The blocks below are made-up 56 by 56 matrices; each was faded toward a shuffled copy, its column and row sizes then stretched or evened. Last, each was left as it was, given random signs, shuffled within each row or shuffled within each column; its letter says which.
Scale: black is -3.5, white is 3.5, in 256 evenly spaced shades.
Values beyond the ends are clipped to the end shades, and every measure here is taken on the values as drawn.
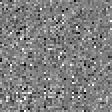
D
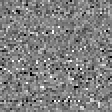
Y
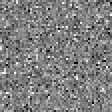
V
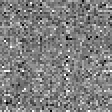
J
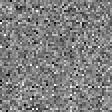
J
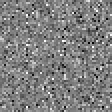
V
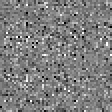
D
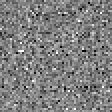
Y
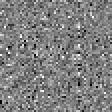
J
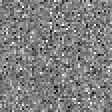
V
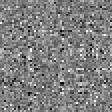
J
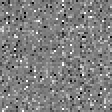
V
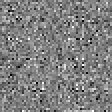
J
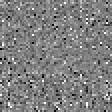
J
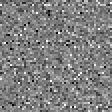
Y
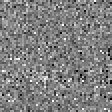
Y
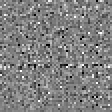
D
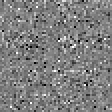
D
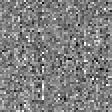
V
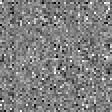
D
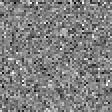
Y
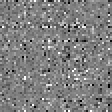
D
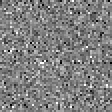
Y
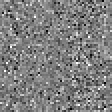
V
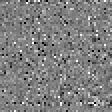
D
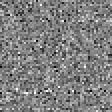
Y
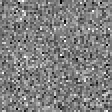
V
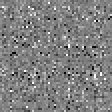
D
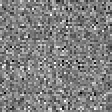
J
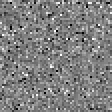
Y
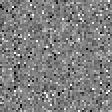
V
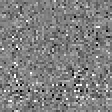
D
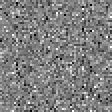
V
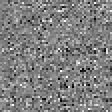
J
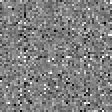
D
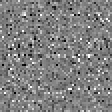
J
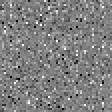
V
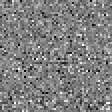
Y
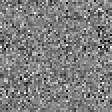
D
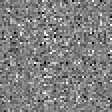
D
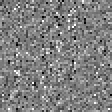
V
